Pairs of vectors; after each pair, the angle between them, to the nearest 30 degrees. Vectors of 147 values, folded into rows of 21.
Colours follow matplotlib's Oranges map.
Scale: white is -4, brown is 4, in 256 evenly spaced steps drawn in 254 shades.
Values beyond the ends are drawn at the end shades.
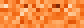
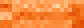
120 degrees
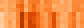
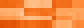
90 degrees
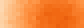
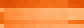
120 degrees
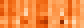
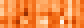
150 degrees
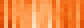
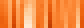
90 degrees
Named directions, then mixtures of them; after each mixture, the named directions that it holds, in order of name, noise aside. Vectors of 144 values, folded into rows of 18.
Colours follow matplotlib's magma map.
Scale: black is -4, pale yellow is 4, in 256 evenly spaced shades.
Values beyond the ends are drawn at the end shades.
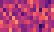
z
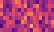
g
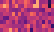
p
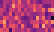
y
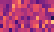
g, y.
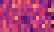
p, y.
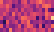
y.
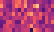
g, p.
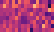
p, y.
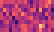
z.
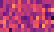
y.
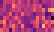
y.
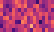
g.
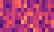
g.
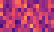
g.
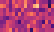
g, p.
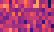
p.
